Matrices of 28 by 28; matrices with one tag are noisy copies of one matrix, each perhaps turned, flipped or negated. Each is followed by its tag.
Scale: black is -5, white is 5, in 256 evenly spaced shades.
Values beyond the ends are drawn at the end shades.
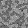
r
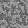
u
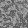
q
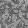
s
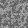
u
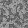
s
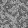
r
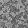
r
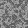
s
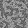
u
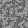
u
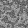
q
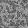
u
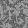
s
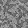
r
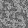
u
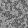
q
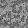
u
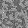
u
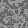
s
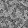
r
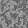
q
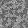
u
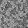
q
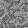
s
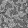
q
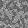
r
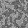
q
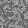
s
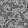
s
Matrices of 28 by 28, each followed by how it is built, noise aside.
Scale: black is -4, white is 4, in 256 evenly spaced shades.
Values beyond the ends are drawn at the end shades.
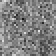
smooth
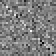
diagonal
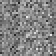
repeating rows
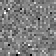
sparse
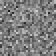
repeating rows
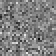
lower triangular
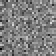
repeating rows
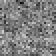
smooth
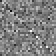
diagonal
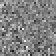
lower triangular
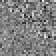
upper triangular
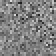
upper triangular
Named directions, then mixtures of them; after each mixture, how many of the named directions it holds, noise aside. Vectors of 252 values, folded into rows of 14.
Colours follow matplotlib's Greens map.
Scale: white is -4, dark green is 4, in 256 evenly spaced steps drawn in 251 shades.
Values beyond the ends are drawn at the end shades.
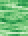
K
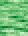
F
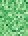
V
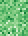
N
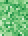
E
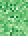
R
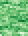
three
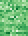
two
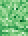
four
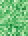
three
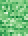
four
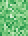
three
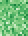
three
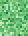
four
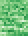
two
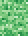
three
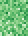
two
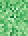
one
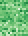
two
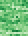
three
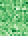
four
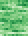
one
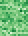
two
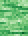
one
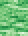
two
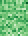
three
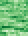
one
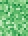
two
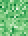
two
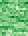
four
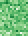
four
